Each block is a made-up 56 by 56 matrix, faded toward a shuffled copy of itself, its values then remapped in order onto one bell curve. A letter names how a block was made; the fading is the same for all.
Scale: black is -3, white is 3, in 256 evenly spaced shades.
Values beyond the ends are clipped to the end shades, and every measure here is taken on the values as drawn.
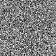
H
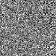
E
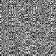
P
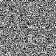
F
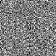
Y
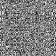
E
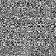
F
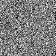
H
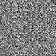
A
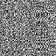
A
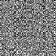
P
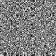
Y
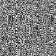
P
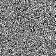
H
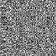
A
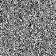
H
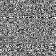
F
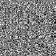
E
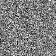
H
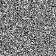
H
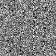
H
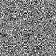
F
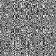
P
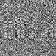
Y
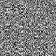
A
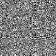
E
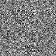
E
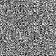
A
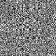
A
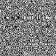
E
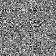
E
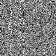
H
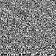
F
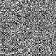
E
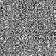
Y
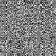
P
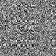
A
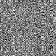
A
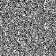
H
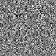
A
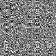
P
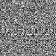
F
